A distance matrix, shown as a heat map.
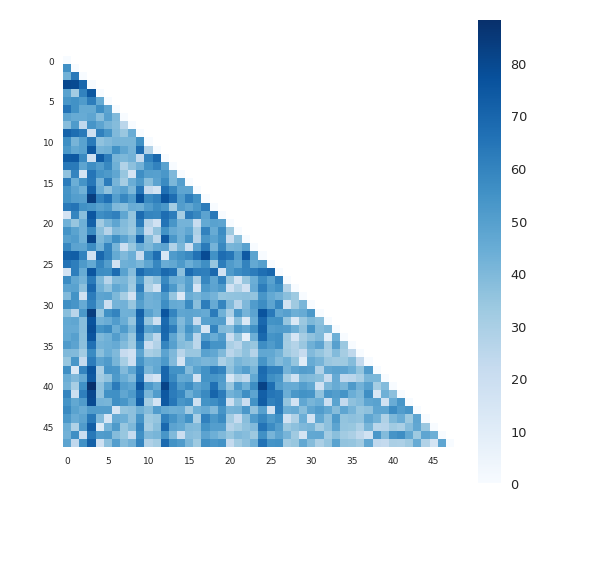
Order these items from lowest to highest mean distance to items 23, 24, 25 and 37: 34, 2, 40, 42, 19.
2, 34, 19, 42, 40
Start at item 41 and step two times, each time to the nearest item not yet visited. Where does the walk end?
1
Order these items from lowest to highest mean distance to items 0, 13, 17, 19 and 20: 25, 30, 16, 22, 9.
22, 16, 30, 25, 9
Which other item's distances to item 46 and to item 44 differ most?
5
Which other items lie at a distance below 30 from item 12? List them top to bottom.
3, 9, 24
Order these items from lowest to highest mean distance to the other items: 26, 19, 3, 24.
19, 26, 24, 3
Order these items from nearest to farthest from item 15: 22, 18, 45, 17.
45, 18, 22, 17
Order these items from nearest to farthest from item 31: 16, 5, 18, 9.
16, 5, 18, 9
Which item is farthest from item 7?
17
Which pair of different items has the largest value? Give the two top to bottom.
3, 40
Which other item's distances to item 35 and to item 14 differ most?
10
